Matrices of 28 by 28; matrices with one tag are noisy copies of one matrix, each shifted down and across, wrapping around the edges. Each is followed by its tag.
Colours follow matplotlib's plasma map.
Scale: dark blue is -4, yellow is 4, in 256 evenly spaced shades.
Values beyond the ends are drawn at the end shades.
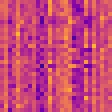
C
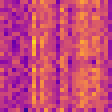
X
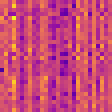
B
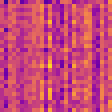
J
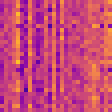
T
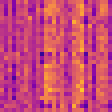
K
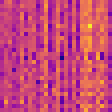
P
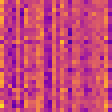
J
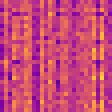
J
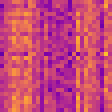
X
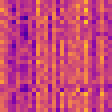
B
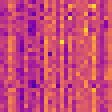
B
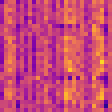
K
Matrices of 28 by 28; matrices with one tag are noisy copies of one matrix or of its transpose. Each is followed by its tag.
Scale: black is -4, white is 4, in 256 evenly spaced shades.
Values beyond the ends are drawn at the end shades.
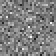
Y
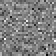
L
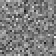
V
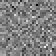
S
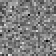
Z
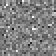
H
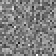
V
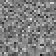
Y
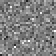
Z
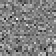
L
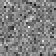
Y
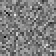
S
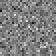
S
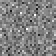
Y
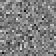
V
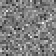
Z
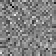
S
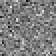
Z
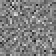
S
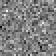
Z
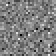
H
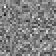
H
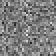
Y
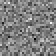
Y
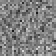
Y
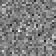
Y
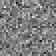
H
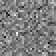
S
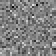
S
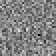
Y
